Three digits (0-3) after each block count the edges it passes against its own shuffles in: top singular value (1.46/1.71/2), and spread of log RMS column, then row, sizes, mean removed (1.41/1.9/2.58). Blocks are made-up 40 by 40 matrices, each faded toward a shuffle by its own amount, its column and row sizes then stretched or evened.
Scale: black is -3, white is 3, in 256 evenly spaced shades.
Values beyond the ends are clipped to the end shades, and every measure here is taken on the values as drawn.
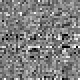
2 0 2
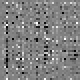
2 3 2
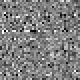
1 0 2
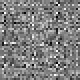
2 2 2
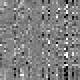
3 3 0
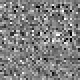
1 1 2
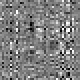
3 3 1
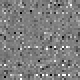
0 1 2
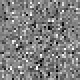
0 1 0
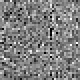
1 2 0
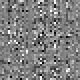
0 3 1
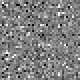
0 1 1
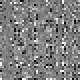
2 3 1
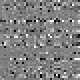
3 1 3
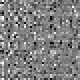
2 2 0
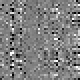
3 3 1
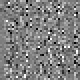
1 3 0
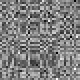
3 0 0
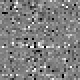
1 1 2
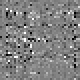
2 2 2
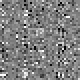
2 2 0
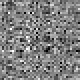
2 1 2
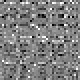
3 0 2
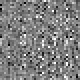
1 2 0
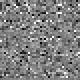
2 0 2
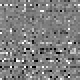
0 1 3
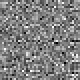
2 1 1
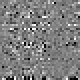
2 2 3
